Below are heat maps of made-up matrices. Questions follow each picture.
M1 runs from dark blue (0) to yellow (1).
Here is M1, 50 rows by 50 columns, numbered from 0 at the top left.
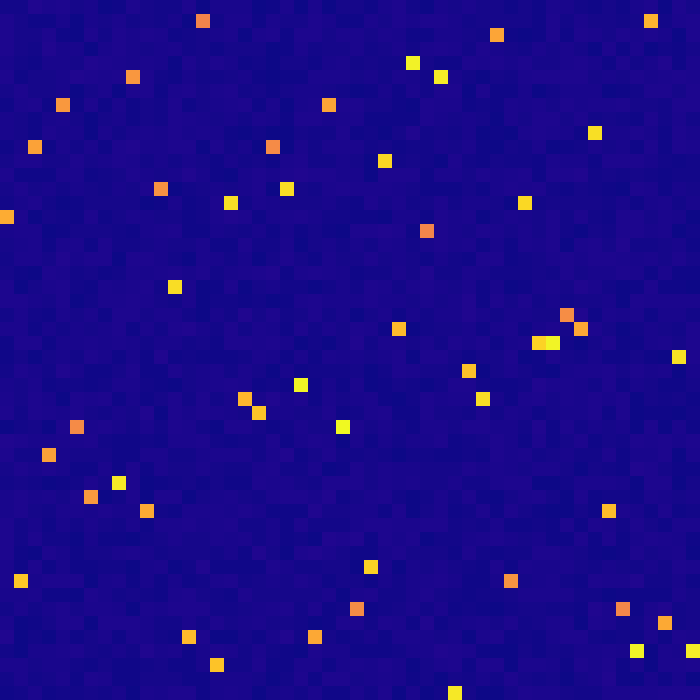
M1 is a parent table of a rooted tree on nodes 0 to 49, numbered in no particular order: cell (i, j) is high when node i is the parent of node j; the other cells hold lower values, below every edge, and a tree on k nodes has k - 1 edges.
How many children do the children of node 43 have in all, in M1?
2
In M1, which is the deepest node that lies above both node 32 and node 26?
46
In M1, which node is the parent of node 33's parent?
40
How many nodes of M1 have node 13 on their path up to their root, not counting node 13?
5
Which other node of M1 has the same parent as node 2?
19
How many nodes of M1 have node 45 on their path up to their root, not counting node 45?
10
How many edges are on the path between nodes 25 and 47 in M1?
3
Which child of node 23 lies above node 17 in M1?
28
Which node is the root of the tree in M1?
7
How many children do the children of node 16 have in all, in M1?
2
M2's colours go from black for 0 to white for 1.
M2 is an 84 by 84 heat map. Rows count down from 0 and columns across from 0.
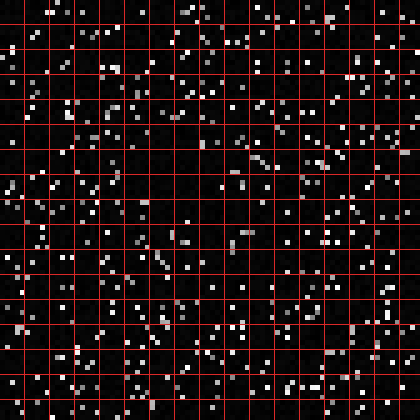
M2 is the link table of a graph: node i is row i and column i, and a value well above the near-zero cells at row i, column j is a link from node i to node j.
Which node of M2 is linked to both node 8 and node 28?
node 47
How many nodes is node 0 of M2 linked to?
1
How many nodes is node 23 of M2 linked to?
10
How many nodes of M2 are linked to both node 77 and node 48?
2
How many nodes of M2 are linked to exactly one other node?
3
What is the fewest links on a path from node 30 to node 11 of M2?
3
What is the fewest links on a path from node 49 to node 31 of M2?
3
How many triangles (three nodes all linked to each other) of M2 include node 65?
4
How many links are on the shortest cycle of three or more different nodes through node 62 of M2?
3
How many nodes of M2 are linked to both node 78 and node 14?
3
